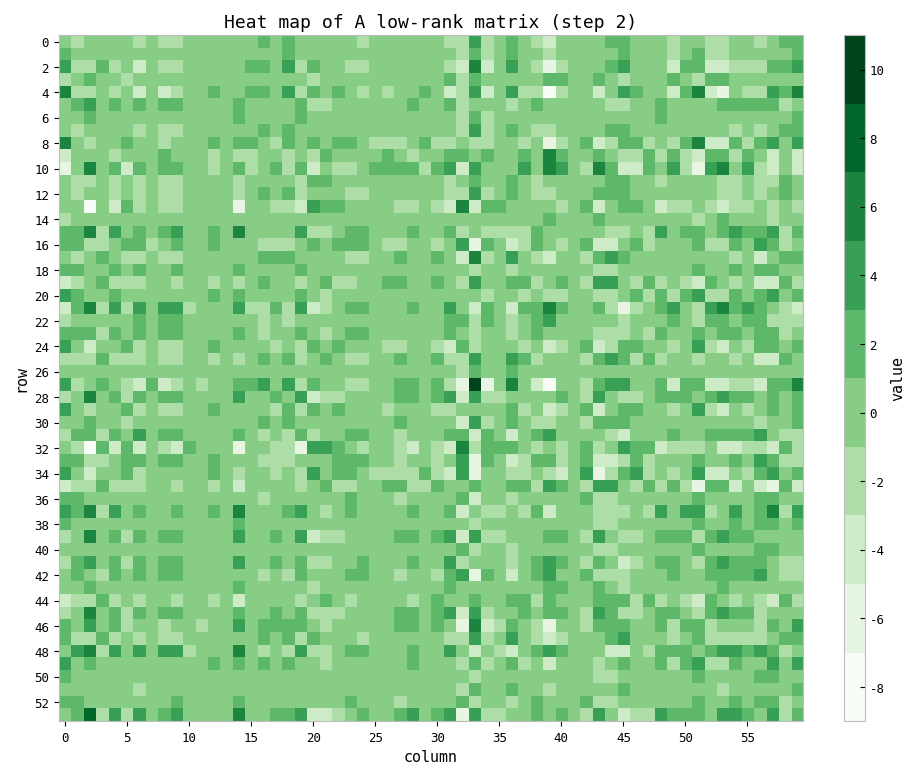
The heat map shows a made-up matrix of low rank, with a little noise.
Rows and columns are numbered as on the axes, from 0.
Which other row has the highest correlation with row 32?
13
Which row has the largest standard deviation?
27
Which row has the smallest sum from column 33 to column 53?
34
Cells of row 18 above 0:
11
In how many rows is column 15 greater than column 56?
17
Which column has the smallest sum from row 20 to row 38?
43
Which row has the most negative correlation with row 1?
22
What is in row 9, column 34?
2
